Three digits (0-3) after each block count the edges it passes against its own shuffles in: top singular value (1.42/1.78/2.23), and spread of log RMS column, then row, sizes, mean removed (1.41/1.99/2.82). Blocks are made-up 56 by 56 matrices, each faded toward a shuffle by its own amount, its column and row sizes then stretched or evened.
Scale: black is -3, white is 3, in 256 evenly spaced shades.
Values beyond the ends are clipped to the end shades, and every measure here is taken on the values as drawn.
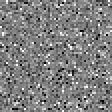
0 0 1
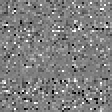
0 1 2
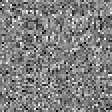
2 0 0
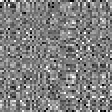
3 1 2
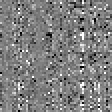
2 3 0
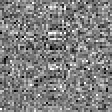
2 0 1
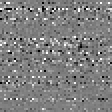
0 0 3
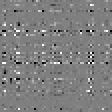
3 2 3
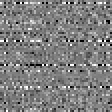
3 0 3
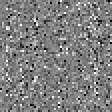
0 2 0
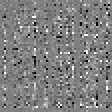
0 3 2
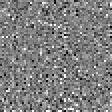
2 1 1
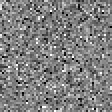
0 1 0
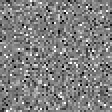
2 0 0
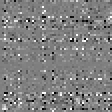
0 2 3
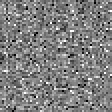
2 0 0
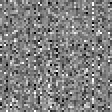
0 3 1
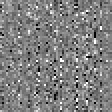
0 3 0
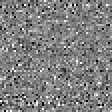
0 0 2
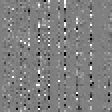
2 3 0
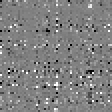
1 2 2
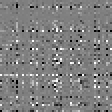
1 3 3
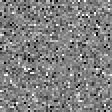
0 1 1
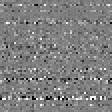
1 0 3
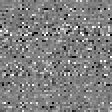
1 0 3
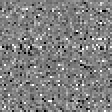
1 0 2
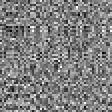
3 1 1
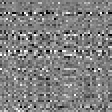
3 1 3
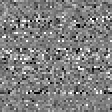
0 0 3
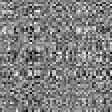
3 2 2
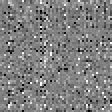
2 2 0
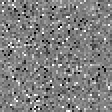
0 1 0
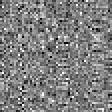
2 1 0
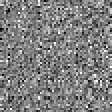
2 2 0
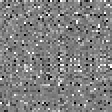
2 1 2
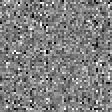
0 2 1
